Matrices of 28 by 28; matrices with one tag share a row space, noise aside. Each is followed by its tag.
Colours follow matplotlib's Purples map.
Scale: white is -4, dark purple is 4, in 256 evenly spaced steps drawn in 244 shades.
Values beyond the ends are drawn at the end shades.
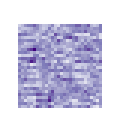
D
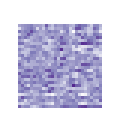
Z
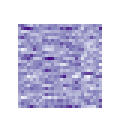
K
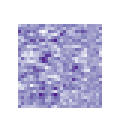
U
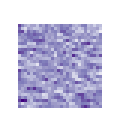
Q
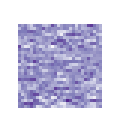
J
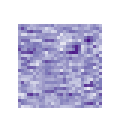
K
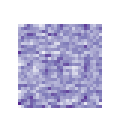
U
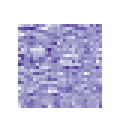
U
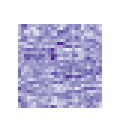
J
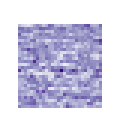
D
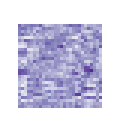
K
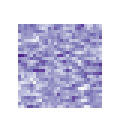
Q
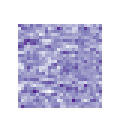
U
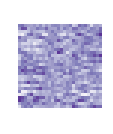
Q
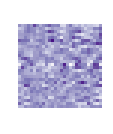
Z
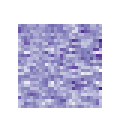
Z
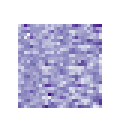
Z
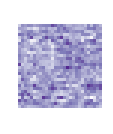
J
